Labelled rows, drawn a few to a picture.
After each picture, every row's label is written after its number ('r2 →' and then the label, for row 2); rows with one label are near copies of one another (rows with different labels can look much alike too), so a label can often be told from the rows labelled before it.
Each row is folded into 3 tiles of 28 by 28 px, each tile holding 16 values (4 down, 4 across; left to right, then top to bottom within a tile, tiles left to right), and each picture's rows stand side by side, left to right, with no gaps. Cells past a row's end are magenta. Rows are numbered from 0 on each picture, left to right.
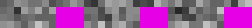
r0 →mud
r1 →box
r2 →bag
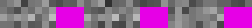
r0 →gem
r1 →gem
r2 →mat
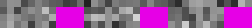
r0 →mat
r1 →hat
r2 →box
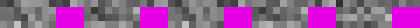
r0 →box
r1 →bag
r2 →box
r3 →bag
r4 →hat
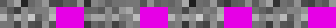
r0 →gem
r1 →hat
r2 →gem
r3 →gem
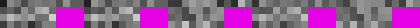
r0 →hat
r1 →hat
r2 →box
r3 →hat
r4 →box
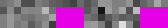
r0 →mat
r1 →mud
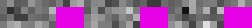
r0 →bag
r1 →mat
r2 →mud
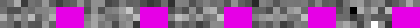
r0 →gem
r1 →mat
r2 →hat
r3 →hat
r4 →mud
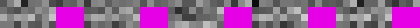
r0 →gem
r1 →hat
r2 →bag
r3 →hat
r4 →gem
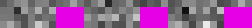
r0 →mud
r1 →gem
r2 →mud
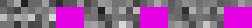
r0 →gem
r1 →mud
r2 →mud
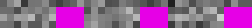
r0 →gem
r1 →mat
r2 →hat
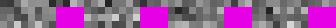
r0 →box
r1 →gem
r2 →bag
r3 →mud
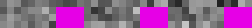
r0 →mat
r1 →bag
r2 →box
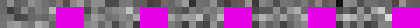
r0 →bag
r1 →mat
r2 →gem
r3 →hat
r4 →hat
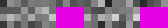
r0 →hat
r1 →gem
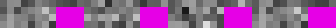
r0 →mat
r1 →gem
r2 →mud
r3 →mat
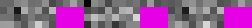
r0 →mud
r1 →hat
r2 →mud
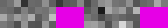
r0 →gem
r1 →mud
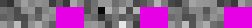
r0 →box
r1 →mud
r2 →box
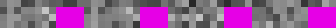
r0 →mat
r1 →mat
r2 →gem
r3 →box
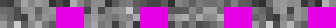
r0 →box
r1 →mat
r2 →hat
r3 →box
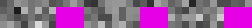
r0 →mud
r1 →box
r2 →gem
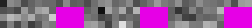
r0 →hat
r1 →mud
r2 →bag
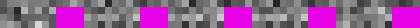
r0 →mud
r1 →gem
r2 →gem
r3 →gem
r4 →mat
